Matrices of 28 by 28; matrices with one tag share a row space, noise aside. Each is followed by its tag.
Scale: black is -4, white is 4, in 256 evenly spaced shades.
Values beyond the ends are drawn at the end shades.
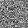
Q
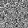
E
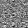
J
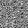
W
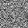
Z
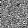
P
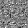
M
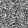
J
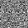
P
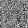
P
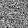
Q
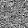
Z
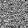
Z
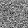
M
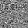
M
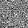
Q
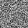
M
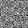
W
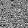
Z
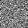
W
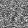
J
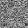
Z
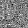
Q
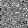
P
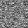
J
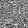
Z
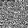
Q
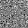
W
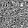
W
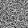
W
